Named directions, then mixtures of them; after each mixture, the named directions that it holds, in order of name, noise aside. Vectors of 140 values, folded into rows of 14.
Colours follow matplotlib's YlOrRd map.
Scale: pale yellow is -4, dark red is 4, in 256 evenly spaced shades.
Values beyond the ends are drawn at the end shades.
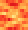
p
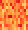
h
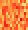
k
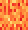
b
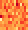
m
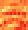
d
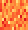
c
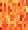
b, c.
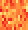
c, p.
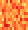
c, k.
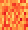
k.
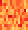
c, h, m.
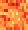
k, m, p.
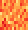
c.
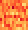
d, h, k.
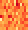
m.
